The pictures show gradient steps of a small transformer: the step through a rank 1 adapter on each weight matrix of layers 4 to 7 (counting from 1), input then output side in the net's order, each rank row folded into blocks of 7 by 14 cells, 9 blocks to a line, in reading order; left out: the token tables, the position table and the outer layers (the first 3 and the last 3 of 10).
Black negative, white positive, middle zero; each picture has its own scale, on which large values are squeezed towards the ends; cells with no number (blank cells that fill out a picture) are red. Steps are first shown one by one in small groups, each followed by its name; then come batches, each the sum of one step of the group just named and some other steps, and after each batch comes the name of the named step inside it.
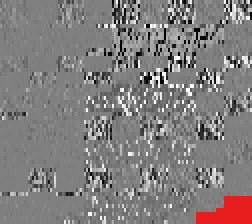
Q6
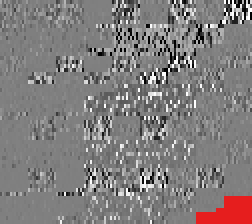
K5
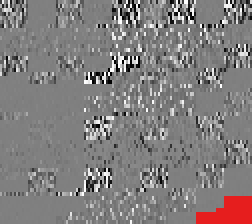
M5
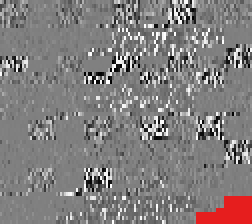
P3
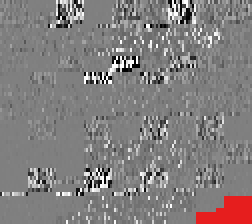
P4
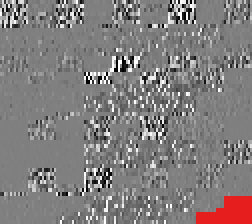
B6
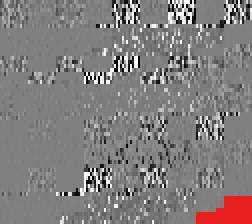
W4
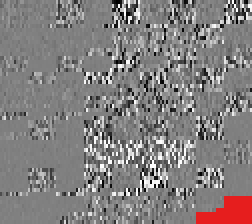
Q6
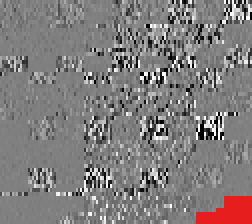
K5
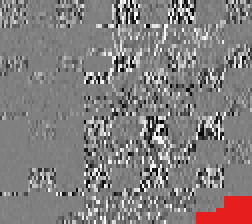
B6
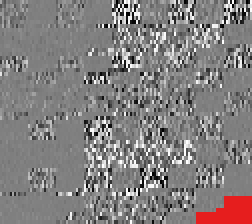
P3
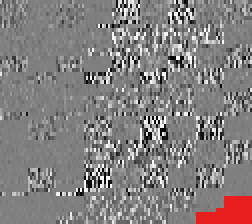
P3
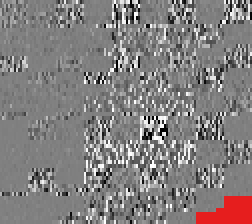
B6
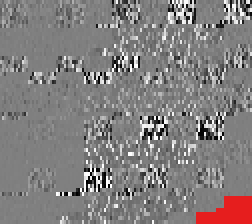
W4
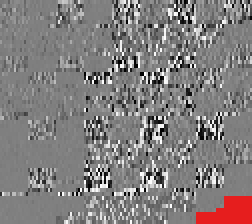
P4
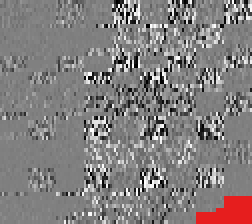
Q6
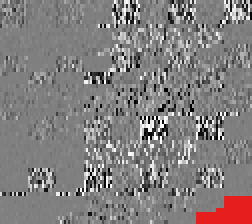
M5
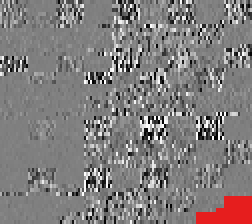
M5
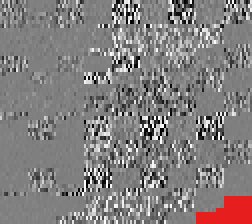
M5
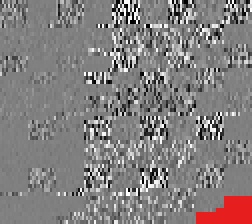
M5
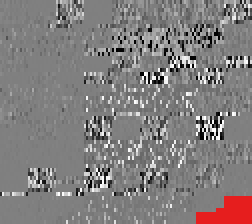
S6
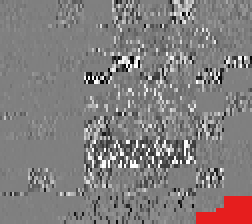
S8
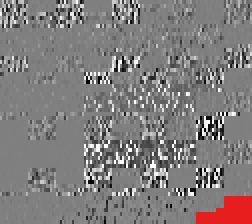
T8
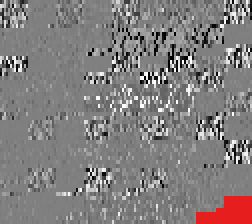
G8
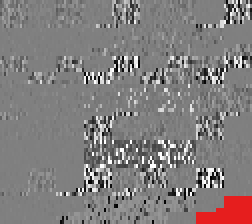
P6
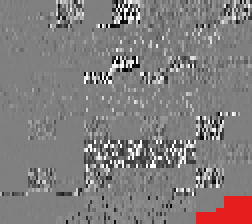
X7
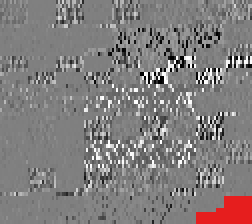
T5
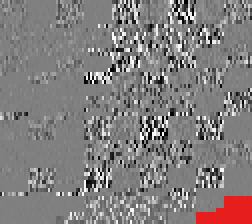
S6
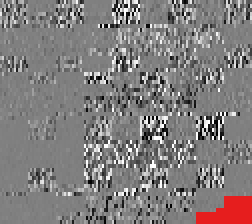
T8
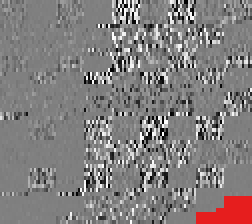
S6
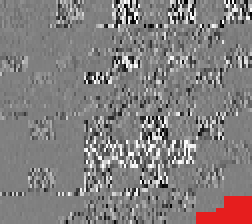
S8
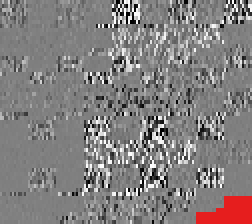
P6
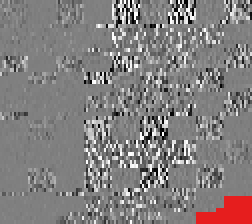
S8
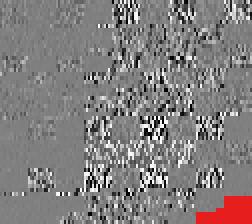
T5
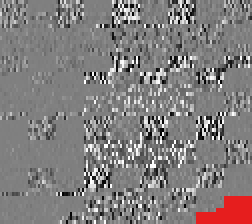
X7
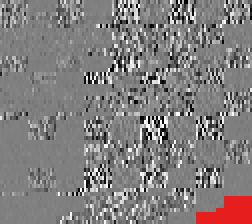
G8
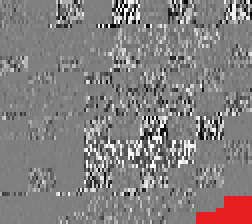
X7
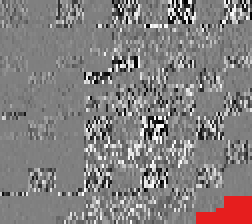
X7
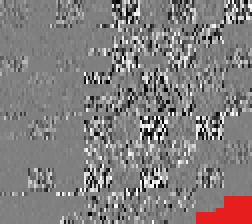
S6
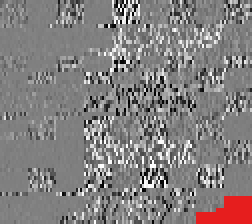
P6
